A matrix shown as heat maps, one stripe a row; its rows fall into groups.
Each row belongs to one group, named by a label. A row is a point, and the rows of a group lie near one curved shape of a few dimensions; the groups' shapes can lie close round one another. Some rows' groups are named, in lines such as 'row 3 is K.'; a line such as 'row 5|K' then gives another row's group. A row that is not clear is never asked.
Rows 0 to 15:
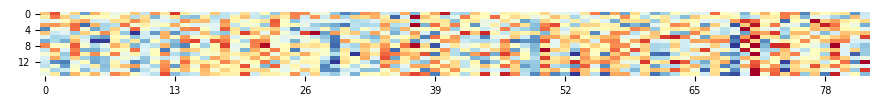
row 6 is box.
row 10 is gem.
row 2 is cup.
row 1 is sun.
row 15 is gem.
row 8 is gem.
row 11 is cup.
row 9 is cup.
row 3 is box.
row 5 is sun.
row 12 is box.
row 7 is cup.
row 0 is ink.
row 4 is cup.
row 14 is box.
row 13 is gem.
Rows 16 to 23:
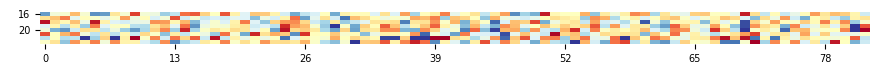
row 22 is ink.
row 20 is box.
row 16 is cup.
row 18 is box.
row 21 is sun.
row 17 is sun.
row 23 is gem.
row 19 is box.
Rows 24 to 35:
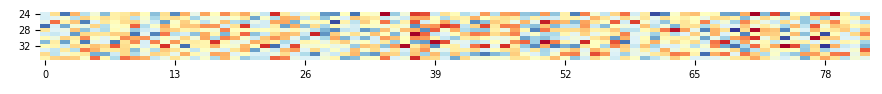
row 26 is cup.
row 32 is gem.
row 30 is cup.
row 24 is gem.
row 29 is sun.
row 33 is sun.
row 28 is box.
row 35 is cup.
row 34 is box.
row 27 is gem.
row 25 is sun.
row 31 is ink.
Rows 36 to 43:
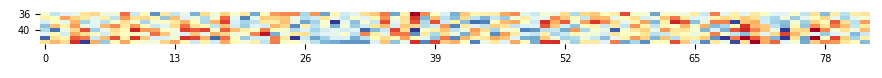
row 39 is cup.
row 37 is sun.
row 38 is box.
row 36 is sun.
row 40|cup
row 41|gem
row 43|box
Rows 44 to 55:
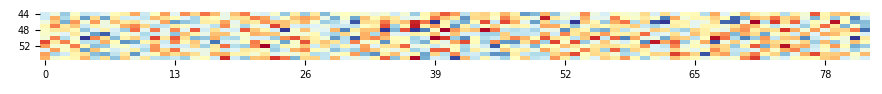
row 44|gem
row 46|gem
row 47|cup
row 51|sun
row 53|ink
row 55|sun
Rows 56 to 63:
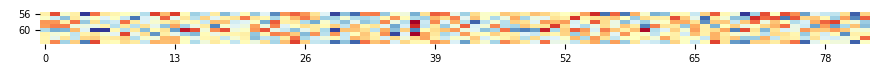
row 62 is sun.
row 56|ink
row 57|box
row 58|box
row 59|sun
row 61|sun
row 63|ink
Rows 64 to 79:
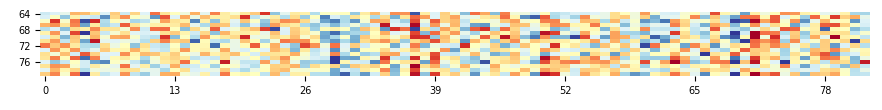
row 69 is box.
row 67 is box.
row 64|gem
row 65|gem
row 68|gem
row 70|gem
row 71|box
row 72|sun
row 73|cup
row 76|box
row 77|sun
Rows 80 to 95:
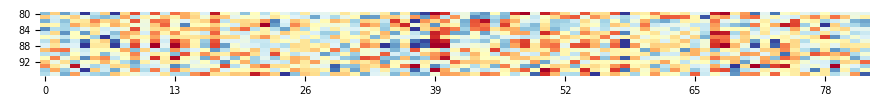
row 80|ink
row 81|box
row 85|ink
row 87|ink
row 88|ink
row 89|sun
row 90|gem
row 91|ink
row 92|sun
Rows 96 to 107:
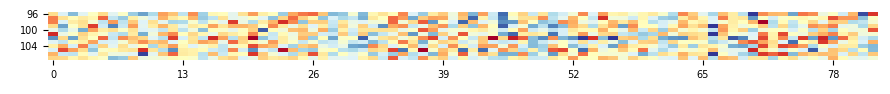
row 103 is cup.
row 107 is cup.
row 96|box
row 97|box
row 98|sun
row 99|cup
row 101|box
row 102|gem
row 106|box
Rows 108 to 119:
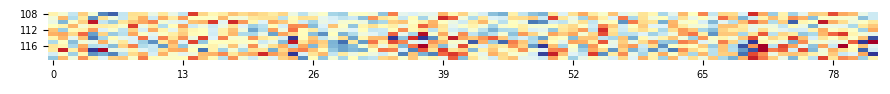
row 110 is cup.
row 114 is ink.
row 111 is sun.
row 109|ink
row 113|box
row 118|ink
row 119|cup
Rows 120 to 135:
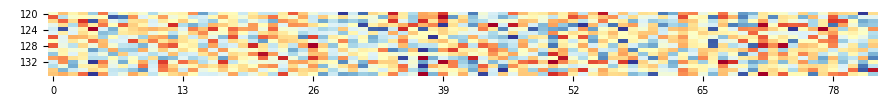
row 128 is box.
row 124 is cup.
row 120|box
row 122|box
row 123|gem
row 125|cup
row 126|sun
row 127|cup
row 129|ink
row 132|ink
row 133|gem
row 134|box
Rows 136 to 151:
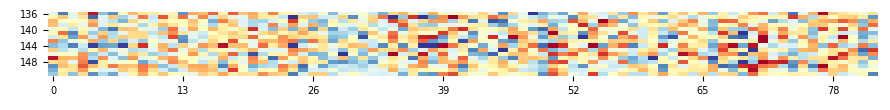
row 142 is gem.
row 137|ink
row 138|box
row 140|gem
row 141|ink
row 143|sun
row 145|box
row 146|box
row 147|box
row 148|box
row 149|cup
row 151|ink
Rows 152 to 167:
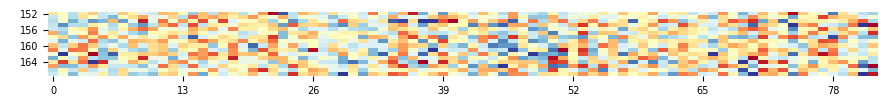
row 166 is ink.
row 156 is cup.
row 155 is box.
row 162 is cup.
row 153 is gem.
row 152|gem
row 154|ink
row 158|gem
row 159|cup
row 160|sun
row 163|cup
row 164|box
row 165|box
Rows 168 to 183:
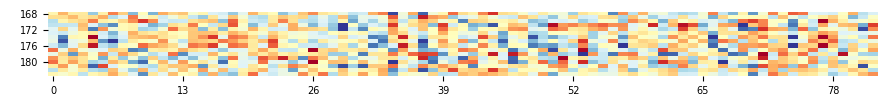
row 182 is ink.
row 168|ink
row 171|box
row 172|box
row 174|cup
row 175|cup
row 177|sun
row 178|gem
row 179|sun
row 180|sun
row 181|box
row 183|sun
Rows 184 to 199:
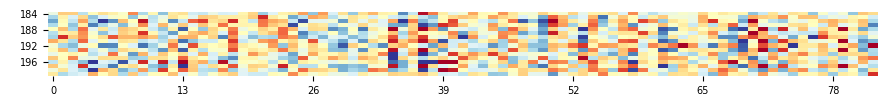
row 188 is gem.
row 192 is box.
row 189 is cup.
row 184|sun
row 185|ink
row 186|cup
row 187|ink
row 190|cup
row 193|gem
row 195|sun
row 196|ink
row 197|gem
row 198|ink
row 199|sun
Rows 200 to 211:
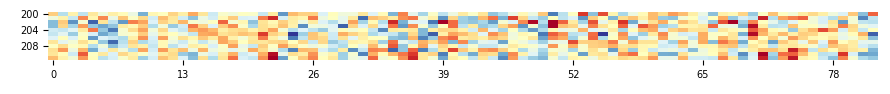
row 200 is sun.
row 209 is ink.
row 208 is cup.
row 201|gem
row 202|ink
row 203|cup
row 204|cup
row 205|ink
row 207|cup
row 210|gem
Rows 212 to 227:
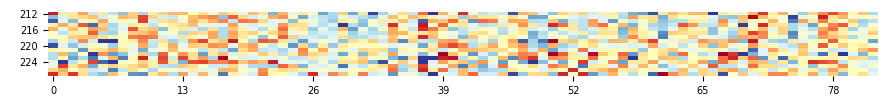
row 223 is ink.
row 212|box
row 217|cup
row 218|cup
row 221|sun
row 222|ink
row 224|cup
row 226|cup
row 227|sun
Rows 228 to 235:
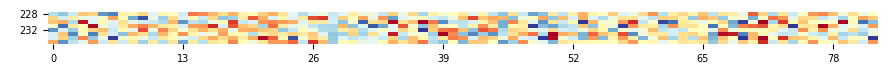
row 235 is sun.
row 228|cup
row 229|sun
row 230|gem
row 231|cup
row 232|gem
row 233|ink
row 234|ink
